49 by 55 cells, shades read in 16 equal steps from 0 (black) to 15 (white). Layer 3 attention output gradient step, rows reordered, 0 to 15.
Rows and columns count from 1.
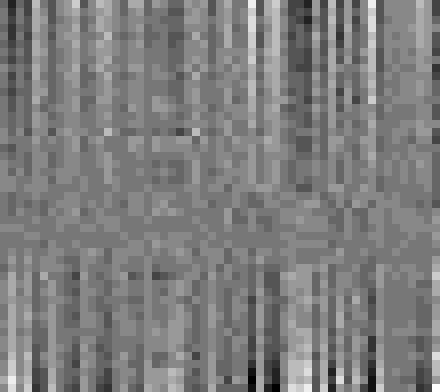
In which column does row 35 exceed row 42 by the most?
6
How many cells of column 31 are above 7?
20
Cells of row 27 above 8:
4
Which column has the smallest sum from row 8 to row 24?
39
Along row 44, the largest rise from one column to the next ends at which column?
48
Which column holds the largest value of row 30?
55
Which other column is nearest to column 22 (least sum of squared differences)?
7
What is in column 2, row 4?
3
